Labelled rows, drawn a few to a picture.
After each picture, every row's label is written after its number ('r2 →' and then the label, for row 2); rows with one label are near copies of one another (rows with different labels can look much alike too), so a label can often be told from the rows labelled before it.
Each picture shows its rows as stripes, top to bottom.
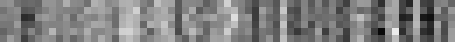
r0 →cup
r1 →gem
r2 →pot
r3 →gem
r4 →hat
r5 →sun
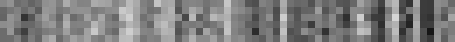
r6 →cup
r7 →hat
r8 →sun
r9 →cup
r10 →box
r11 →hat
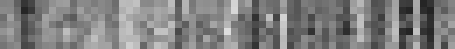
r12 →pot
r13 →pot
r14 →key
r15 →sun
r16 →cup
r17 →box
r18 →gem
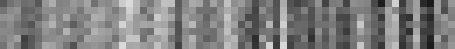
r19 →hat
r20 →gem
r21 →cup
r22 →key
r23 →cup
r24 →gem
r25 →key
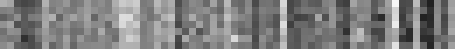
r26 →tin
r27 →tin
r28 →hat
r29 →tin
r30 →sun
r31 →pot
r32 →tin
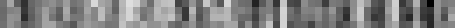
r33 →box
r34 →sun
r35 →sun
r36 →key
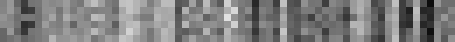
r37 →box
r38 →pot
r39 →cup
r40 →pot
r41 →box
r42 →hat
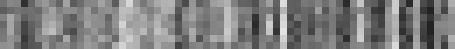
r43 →sun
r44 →hat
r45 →key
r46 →key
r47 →key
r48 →sun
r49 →tin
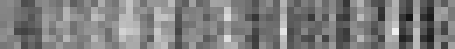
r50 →sun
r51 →cup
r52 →cup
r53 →tin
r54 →tin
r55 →cup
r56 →gem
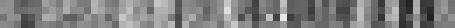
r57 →cup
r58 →cup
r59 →key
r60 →pot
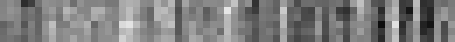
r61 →pot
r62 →cup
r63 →cup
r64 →hat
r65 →hat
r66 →hat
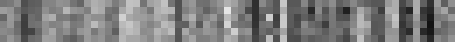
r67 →gem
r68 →cup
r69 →key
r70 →box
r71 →pot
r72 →key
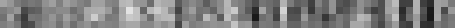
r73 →cup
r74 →gem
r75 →box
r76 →pot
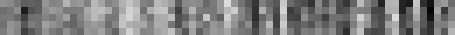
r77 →cup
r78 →gem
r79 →box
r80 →key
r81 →sun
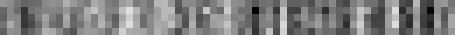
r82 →cup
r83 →box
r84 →sun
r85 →sun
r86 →key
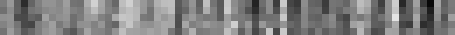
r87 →box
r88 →box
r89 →tin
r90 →pot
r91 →key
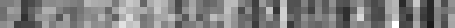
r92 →gem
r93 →key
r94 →sun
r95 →tin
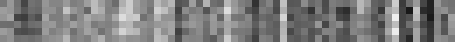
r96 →box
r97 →cup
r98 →tin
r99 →hat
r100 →tin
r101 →cup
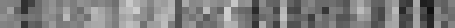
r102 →pot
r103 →box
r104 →cup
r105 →gem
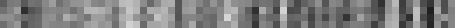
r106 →hat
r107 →gem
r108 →cup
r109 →gem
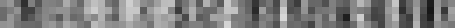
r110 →box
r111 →gem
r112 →sun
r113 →cup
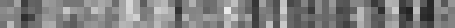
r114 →gem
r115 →cup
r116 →pot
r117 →key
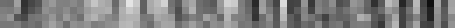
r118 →gem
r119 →gem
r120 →box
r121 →hat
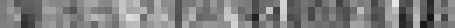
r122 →tin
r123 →key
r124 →gem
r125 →pot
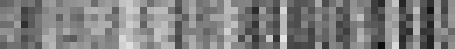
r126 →hat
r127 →gem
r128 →sun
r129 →gem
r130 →cup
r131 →key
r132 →hat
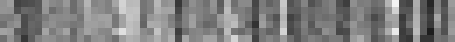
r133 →tin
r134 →tin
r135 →gem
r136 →gem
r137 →tin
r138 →pot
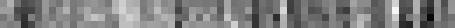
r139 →tin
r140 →tin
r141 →box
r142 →pot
